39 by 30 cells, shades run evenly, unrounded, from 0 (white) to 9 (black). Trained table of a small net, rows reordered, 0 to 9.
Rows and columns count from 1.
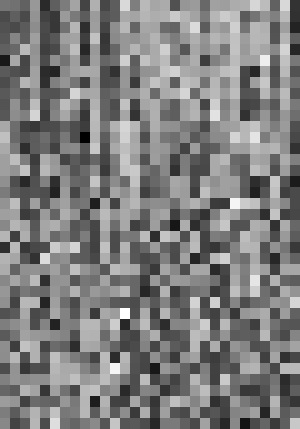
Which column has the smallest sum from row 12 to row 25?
13
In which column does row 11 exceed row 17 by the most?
14
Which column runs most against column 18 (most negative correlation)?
6
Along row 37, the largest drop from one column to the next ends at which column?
11
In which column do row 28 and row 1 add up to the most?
5
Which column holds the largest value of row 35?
29
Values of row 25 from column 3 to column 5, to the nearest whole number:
4 4 4
